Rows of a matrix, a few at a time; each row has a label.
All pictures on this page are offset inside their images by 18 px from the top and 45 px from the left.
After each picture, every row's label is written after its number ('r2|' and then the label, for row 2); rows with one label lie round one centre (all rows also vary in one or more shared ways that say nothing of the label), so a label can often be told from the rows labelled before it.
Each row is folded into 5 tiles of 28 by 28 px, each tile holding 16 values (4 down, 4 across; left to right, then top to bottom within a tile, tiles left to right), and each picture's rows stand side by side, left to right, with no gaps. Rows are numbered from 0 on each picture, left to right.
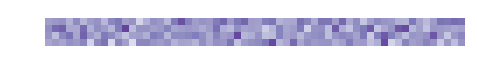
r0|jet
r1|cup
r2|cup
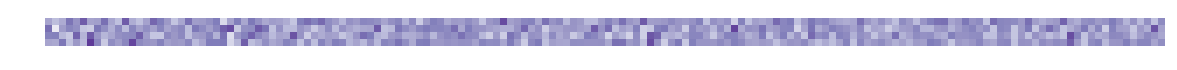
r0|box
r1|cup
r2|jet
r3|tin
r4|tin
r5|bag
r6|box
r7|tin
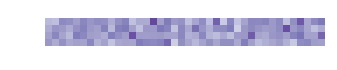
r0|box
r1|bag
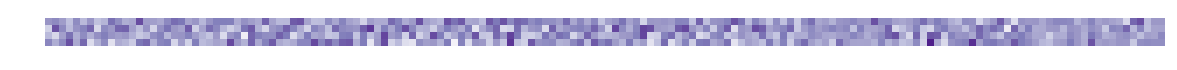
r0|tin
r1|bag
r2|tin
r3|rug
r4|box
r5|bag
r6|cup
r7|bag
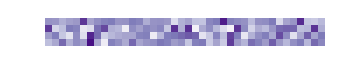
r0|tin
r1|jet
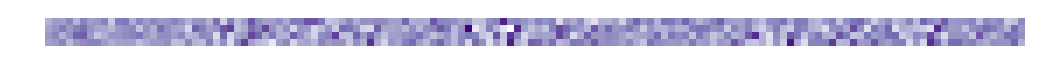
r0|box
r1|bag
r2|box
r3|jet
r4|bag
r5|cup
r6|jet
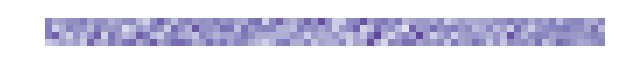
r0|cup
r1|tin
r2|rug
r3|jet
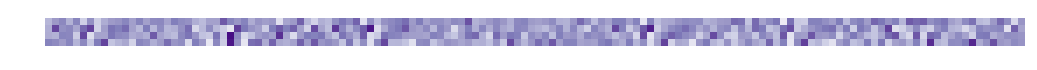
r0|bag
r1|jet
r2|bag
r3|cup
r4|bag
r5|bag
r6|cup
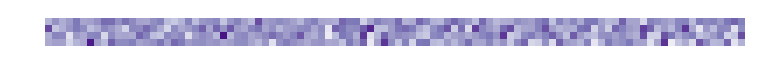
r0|bag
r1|rug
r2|rug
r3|box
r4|box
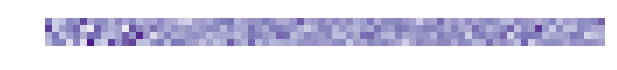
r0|rug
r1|bag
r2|jet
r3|cup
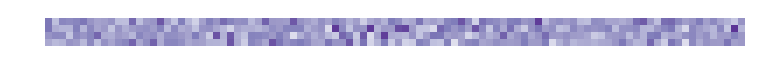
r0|cup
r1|box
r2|tin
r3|rug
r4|tin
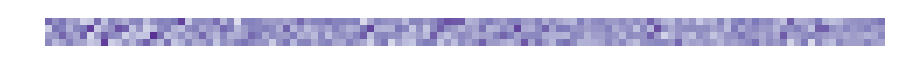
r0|cup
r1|bag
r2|cup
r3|jet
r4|jet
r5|jet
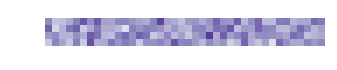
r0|rug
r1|rug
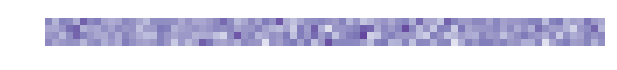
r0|box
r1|tin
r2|box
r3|tin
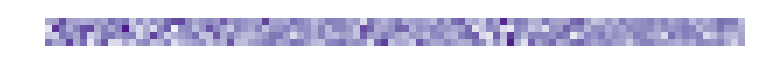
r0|box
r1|box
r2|jet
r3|box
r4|box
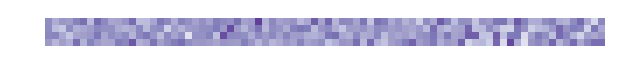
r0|cup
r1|rug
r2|cup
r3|cup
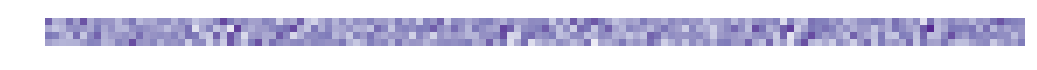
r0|cup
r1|jet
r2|jet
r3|box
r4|tin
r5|bag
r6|bag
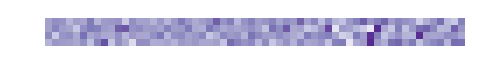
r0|jet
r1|bag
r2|jet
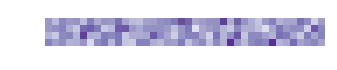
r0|jet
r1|cup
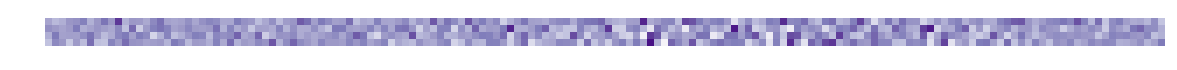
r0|rug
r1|cup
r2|box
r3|cup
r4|tin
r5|cup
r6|cup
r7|rug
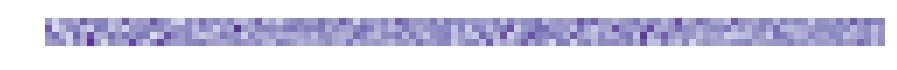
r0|box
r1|jet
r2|box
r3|bag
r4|rug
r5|box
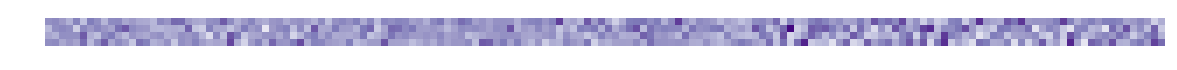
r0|jet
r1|tin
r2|bag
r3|tin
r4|rug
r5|bag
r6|tin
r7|tin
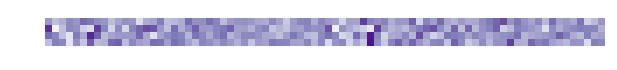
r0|jet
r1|cup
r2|jet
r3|rug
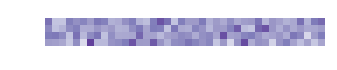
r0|cup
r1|jet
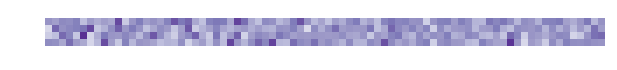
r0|rug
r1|cup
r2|bag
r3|tin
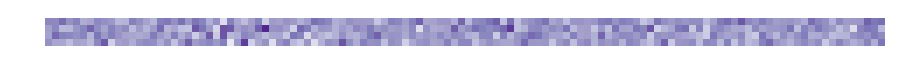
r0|cup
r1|jet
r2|tin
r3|bag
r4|cup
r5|tin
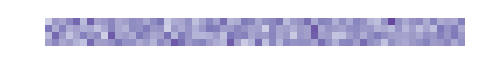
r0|bag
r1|tin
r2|tin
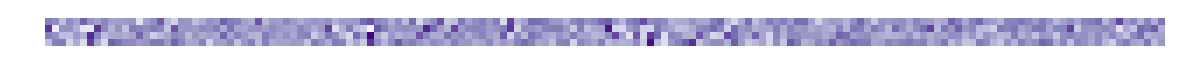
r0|jet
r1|rug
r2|jet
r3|bag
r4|cup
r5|cup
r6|tin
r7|tin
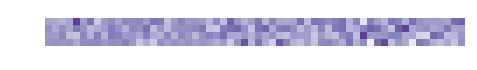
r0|bag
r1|jet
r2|jet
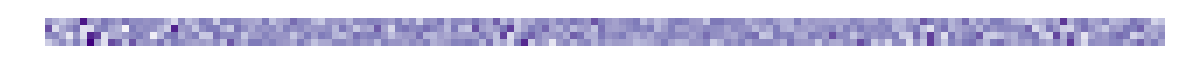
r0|tin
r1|box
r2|jet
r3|bag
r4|bag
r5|box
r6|box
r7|box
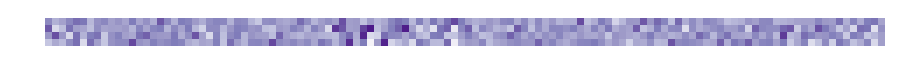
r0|cup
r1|cup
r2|box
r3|jet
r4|rug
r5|box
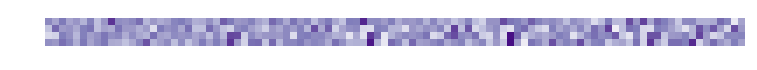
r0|tin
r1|tin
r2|tin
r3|tin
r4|cup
